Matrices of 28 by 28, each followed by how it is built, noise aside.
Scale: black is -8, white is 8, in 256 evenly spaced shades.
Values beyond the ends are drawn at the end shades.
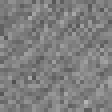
Hankel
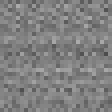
repeating columns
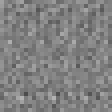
repeating columns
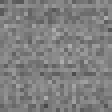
blocks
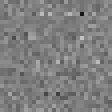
uneven rows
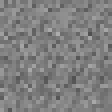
repeating columns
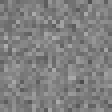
blocks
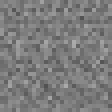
repeating columns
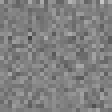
low rank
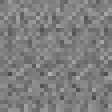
repeating columns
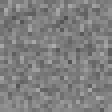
repeating columns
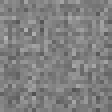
blocks
